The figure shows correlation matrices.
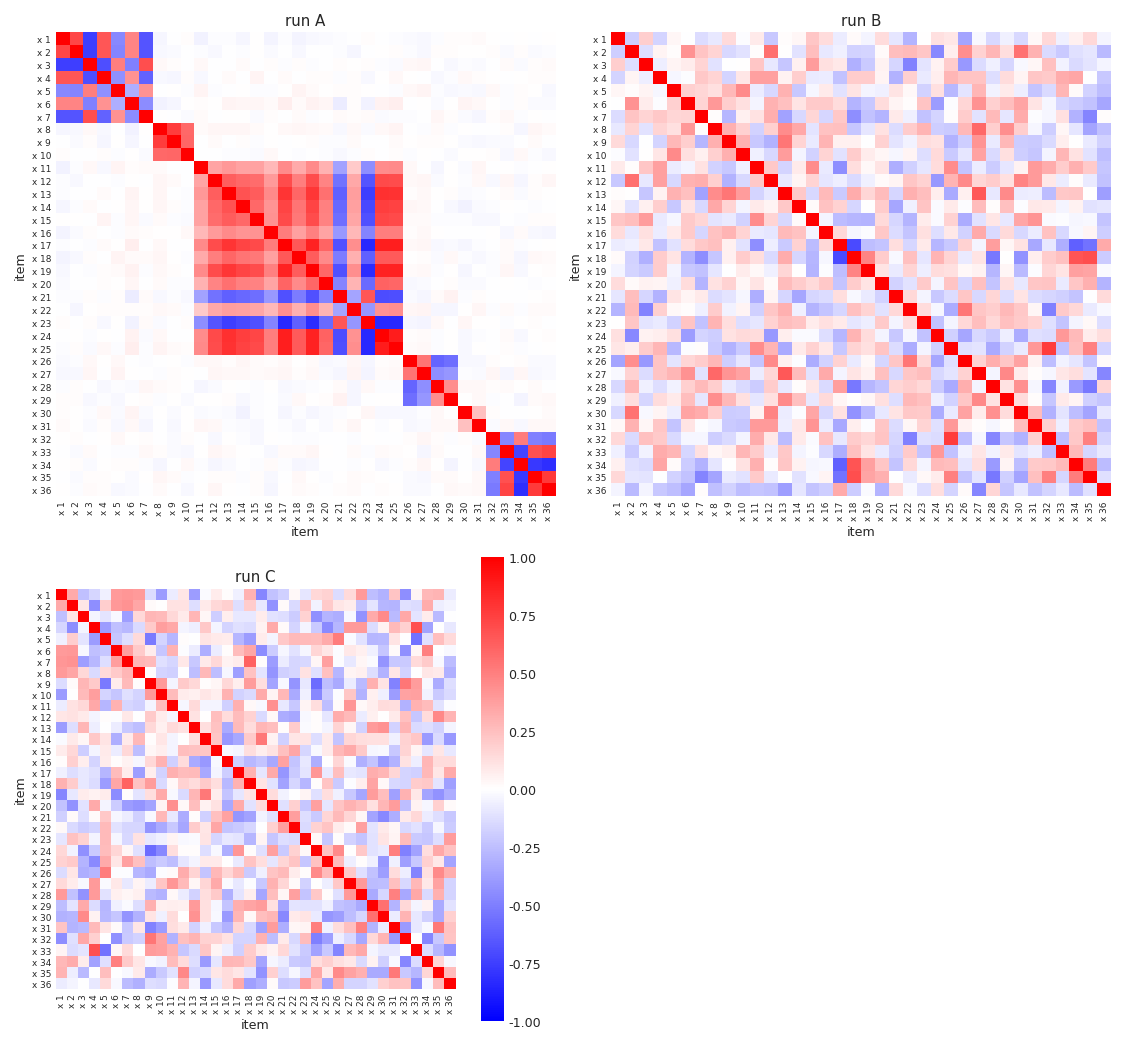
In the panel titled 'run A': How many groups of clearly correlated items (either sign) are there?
6
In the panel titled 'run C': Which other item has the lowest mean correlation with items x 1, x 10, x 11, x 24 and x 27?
x 32
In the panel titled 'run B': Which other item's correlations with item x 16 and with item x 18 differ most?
x 17
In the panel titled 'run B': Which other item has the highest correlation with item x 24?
x 33
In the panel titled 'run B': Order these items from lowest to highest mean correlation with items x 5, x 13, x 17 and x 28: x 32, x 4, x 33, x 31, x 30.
x 32, x 31, x 4, x 33, x 30
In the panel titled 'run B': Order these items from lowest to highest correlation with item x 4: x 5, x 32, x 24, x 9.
x 9, x 5, x 24, x 32
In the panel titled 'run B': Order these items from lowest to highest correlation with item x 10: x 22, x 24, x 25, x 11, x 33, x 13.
x 25, x 11, x 22, x 24, x 33, x 13
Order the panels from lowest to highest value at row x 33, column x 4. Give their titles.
run A, run B, run C
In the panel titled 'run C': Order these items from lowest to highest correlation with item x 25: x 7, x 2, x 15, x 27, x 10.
x 10, x 27, x 15, x 2, x 7
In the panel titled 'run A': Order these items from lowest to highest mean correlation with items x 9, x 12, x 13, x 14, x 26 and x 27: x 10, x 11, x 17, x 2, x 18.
x 2, x 10, x 11, x 18, x 17
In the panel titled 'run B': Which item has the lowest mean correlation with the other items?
x 36
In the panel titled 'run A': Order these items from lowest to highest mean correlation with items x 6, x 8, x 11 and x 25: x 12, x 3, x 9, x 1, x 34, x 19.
x 3, x 34, x 1, x 9, x 12, x 19
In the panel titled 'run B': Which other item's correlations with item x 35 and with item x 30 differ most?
x 18
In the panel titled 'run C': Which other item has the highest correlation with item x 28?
x 31
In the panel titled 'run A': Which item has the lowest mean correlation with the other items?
x 23
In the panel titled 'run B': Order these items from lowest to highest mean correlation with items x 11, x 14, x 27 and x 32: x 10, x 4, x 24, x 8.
x 24, x 10, x 8, x 4
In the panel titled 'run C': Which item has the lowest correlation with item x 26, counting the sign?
x 33
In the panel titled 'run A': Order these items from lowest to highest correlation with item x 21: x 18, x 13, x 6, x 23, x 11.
x 13, x 18, x 11, x 6, x 23
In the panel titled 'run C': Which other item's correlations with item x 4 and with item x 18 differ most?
x 7
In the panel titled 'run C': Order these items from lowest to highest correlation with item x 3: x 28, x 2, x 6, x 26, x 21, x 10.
x 28, x 26, x 21, x 6, x 2, x 10
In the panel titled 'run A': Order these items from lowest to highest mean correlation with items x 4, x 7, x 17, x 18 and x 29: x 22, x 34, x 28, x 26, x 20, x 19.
x 26, x 34, x 28, x 22, x 20, x 19
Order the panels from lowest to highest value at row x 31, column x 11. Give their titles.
run A, run C, run B
